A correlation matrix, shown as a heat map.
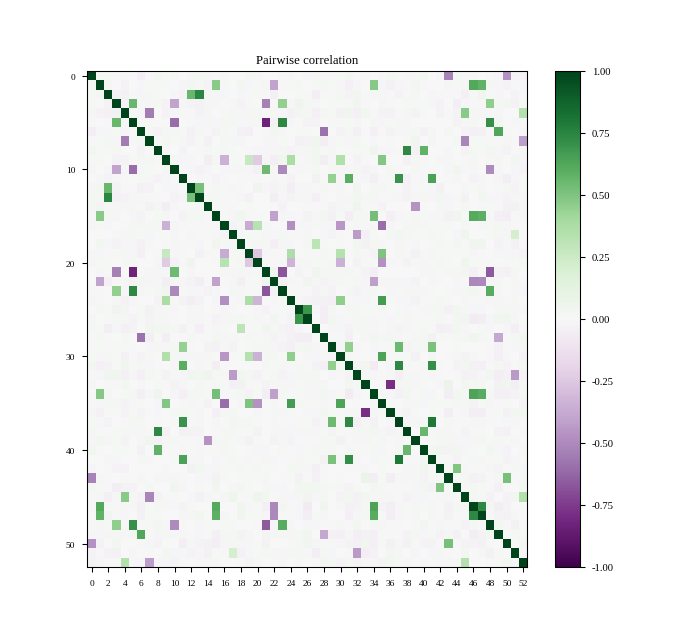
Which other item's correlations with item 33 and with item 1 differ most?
36
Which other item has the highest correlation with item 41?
37
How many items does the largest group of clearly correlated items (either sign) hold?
7
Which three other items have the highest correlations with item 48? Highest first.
5, 23, 3
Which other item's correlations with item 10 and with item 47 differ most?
46
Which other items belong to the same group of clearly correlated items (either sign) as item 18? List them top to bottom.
27
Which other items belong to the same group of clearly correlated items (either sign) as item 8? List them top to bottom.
38, 40
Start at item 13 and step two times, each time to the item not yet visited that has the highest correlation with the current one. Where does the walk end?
12
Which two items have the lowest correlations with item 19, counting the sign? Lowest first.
16, 20
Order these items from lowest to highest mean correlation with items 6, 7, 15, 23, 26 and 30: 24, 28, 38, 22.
28, 22, 38, 24
